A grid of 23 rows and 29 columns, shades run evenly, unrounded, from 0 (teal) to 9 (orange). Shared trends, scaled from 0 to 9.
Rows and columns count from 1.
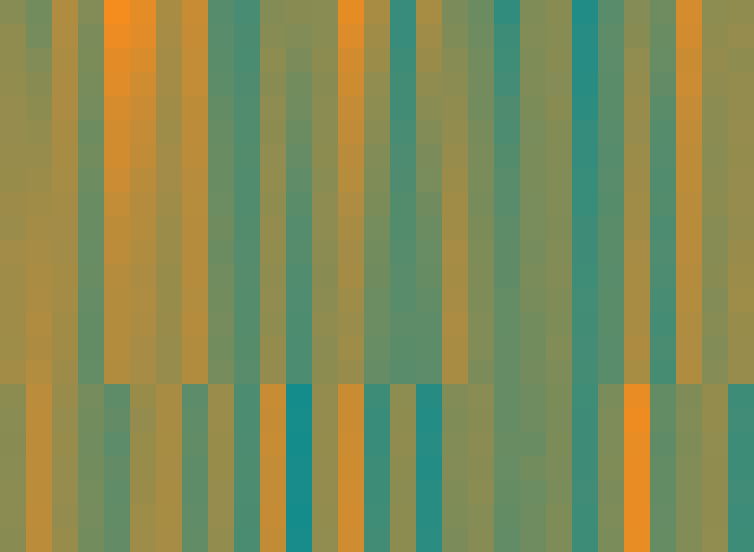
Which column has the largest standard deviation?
5
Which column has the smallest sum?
23
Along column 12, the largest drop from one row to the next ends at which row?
17
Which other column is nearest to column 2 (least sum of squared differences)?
11
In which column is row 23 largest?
25
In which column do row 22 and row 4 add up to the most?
14
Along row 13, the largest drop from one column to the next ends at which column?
26
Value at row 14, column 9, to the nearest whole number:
4
